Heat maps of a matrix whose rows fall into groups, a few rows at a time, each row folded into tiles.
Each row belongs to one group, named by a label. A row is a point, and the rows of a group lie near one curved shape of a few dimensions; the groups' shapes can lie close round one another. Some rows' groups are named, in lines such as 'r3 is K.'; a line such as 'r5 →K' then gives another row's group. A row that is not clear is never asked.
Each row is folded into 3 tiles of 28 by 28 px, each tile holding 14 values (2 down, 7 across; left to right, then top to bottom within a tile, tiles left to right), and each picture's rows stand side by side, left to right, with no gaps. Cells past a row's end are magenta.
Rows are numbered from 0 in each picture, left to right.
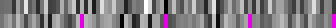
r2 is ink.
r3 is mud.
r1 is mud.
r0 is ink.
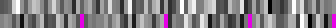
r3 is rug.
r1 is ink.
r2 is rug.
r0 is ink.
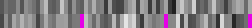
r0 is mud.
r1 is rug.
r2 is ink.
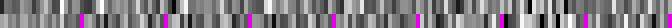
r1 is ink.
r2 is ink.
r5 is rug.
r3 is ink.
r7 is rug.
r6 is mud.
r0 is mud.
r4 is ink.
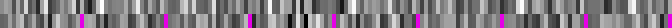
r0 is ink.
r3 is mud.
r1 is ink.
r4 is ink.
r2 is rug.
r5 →mud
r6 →ink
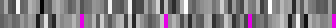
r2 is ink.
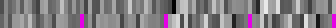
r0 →mud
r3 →ink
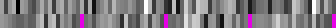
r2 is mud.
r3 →mud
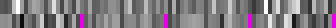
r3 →rug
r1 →mud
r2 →mud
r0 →ink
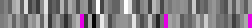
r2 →rug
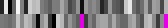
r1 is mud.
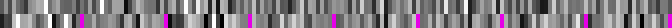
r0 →mud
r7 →mud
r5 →ink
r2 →mud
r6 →rug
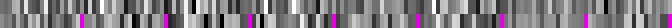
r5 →rug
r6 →mud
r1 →mud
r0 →rug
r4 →mud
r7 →rug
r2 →mud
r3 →rug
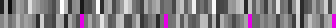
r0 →mud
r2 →ink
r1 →rug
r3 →ink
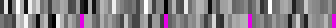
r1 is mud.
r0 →mud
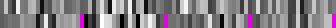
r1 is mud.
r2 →ink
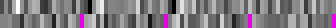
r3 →rug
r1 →ink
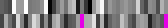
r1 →ink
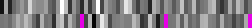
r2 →rug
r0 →mud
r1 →rug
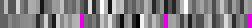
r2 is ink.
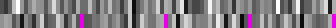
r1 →ink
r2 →rug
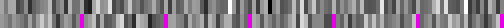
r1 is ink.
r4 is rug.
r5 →rug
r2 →mud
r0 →rug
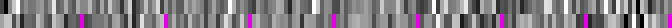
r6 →mud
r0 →ink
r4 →mud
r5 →rug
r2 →mud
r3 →mud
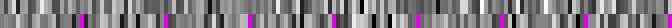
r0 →rug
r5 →mud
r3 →ink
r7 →ink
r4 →mud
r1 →mud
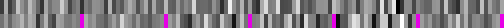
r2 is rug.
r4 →mud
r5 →rug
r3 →ink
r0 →mud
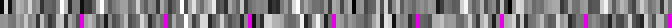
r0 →mud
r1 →ink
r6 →ink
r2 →rug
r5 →mud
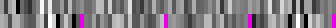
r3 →mud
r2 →rug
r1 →rug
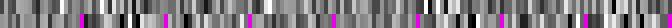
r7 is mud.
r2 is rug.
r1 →mud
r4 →mud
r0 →mud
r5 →mud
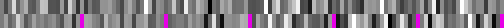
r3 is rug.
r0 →rug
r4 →mud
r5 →rug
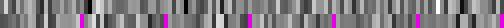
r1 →ink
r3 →rug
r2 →rug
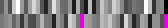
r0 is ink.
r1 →mud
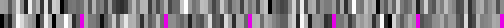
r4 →mud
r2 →ink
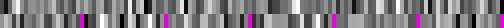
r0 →ink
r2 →rug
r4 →mud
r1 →mud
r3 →mud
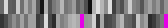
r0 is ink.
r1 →ink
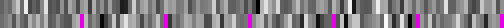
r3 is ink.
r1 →rug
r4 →rug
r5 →rug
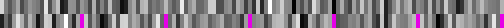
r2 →rug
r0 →mud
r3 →mud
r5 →rug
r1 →rug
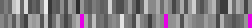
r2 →rug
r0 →rug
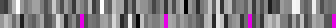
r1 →mud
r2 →rug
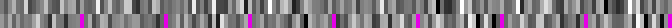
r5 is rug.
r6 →rug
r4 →mud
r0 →rug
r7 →rug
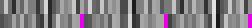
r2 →ink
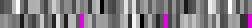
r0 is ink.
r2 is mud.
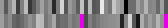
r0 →rug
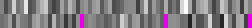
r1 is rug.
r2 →ink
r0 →rug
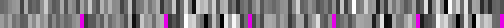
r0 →rug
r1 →ink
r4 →mud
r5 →mud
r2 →mud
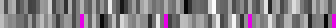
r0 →rug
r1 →rug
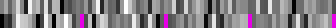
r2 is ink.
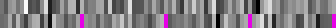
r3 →ink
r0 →ink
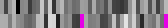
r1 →rug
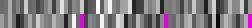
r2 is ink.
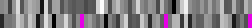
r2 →ink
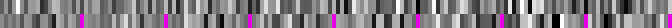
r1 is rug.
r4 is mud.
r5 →rug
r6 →mud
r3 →ink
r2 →mud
